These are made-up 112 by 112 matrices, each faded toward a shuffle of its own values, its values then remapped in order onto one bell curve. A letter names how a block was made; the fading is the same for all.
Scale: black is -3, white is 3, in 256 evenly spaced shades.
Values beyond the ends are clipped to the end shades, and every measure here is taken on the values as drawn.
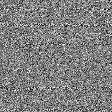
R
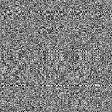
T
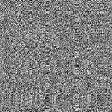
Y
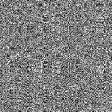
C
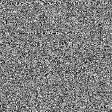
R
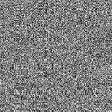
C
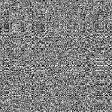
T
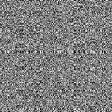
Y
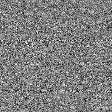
R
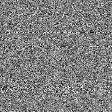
R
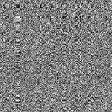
Y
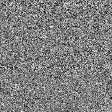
R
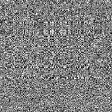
T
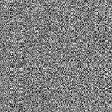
Y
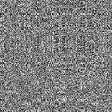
Y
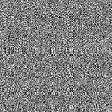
Y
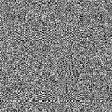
C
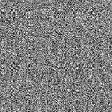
C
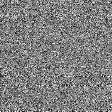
R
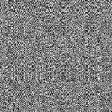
Y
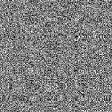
C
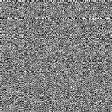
T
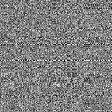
T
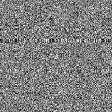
C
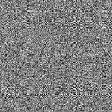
T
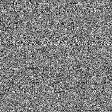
R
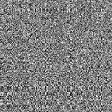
C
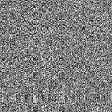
C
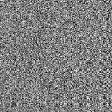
C
